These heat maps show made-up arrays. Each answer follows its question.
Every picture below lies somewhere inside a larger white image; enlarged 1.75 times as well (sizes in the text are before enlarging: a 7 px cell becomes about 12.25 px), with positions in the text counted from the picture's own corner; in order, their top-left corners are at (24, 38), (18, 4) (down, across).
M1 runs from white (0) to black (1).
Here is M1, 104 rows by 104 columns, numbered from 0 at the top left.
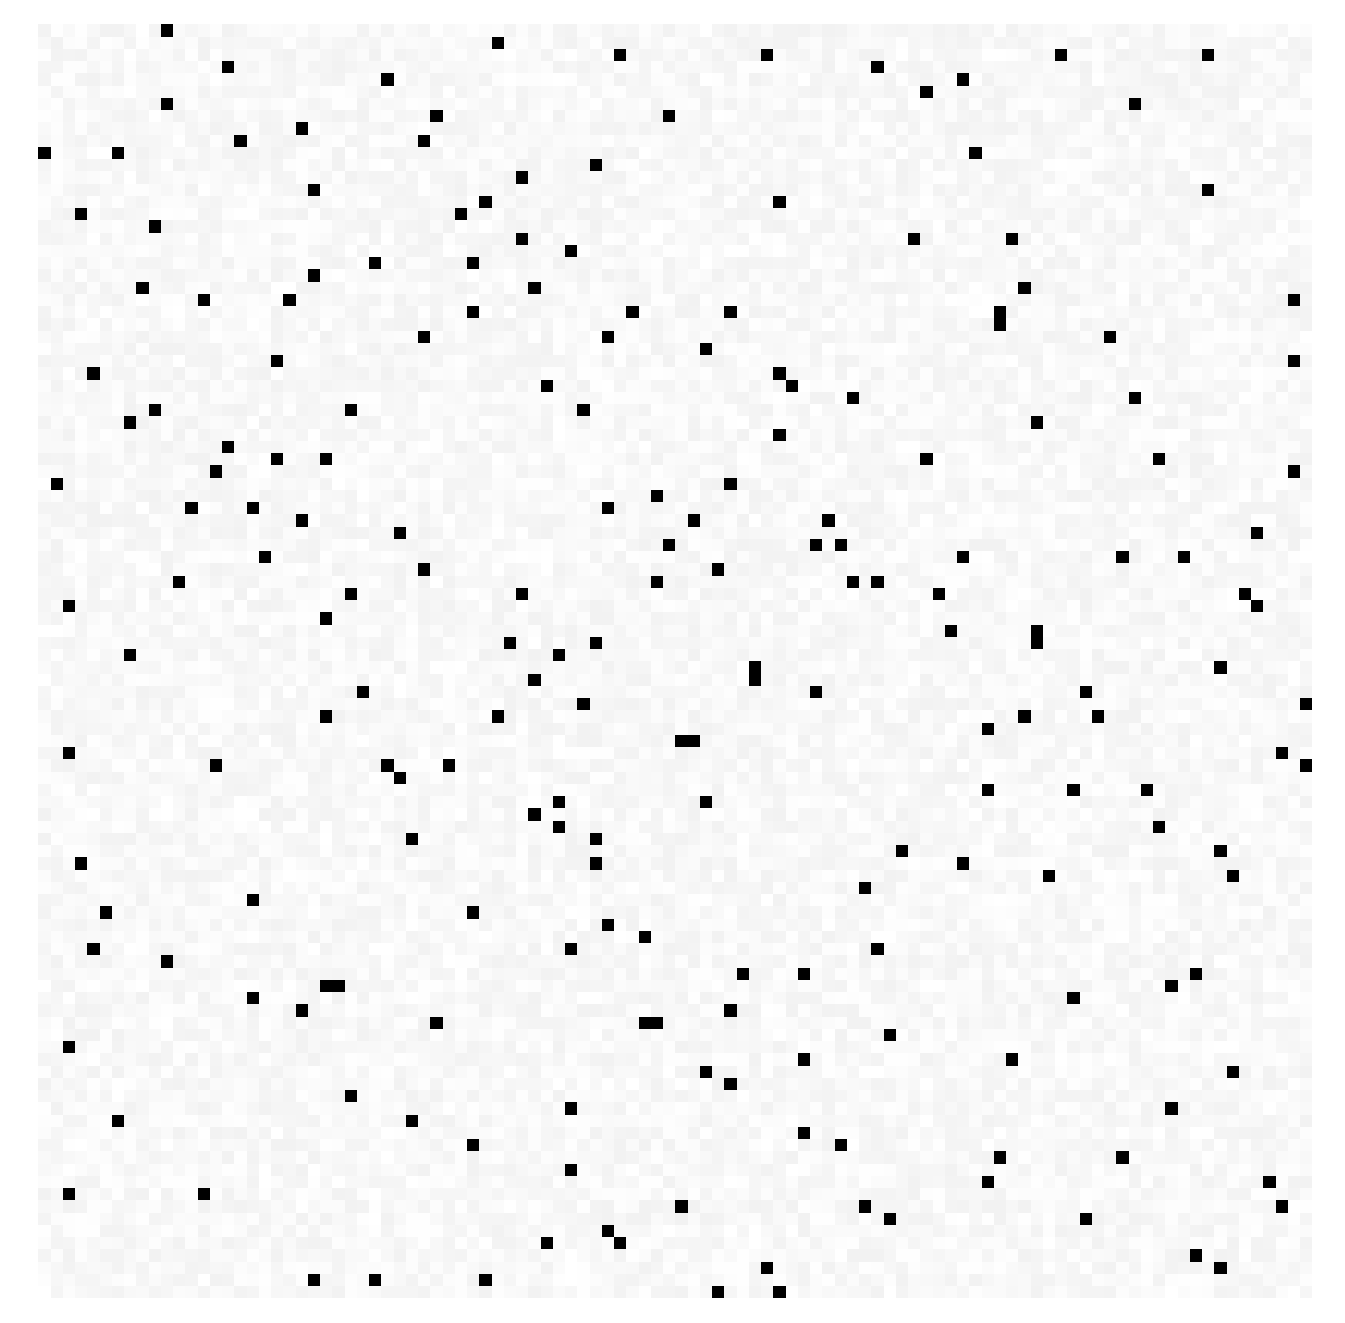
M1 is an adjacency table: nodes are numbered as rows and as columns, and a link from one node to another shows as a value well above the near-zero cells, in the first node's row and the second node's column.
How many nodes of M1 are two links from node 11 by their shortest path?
3
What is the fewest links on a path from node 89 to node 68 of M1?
4
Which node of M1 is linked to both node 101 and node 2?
node 59
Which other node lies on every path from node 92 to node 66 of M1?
node 45
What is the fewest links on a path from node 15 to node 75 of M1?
3
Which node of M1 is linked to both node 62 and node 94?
node 77
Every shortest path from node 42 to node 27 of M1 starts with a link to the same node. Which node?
node 65
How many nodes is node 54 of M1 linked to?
3
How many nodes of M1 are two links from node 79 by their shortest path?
3
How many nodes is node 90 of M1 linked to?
1
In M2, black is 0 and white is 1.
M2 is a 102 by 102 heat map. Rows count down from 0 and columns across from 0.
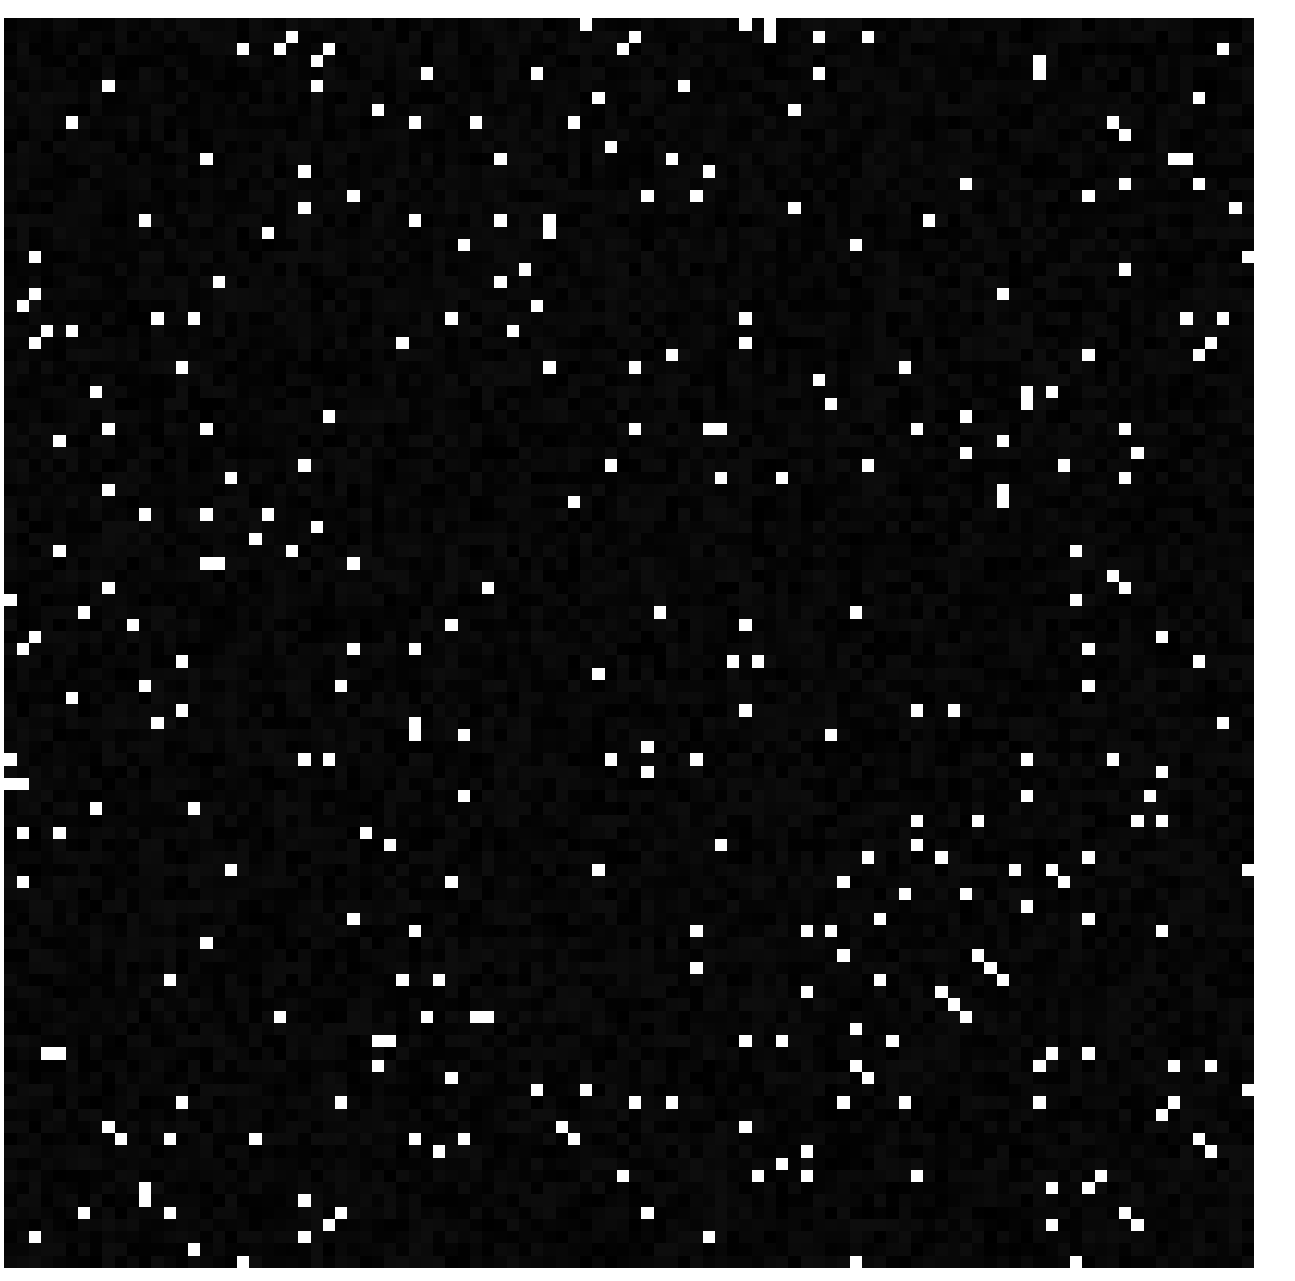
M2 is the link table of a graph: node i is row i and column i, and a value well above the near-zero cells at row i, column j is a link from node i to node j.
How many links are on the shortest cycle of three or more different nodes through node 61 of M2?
6
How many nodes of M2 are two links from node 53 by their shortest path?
2
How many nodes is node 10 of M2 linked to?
1
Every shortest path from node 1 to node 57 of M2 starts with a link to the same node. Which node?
node 51
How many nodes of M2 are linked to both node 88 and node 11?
2
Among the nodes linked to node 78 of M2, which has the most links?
node 81
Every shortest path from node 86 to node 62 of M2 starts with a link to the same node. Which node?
node 70
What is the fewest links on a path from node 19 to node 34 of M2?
4
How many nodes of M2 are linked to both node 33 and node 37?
2
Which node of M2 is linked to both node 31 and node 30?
node 83
